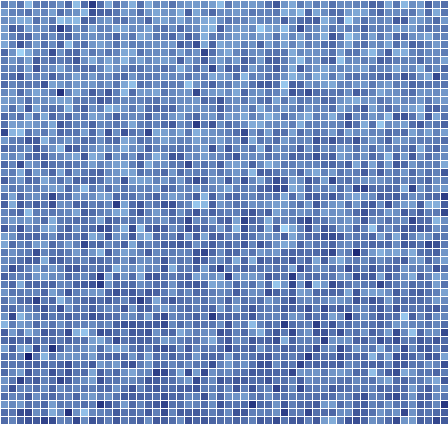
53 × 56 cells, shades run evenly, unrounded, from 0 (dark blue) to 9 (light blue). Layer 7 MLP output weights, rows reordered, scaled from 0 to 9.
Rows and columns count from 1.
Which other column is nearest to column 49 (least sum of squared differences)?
10
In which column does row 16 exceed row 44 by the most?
7
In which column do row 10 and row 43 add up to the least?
55
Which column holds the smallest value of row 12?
8
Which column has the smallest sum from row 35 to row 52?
21
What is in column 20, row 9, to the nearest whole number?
5
